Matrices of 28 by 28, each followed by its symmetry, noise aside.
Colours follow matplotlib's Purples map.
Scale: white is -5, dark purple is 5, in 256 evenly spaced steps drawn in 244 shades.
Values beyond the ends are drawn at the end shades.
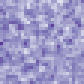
antisymmetric.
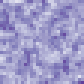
no symmetry.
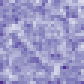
symmetric across the other diagonal.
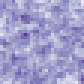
no symmetry.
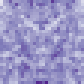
mirrored left to right.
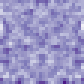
mirrored left to right.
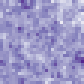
symmetric across the other diagonal.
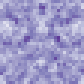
mirrored left to right.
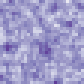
no symmetry.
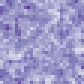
symmetric.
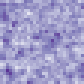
no symmetry.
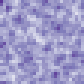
symmetric.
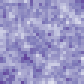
symmetric across the other diagonal.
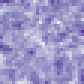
symmetric across the other diagonal.
